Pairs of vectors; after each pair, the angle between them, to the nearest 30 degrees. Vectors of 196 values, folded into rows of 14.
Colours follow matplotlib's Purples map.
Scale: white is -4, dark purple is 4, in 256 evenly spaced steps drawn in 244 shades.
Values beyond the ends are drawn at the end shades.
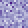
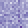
90 degrees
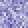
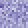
120 degrees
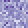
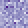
30 degrees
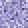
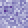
30 degrees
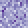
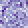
30 degrees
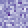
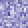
30 degrees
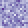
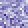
60 degrees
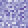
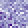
120 degrees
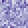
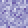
150 degrees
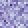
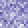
30 degrees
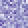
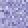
60 degrees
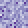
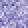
90 degrees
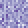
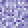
120 degrees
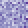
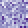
30 degrees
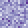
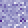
90 degrees
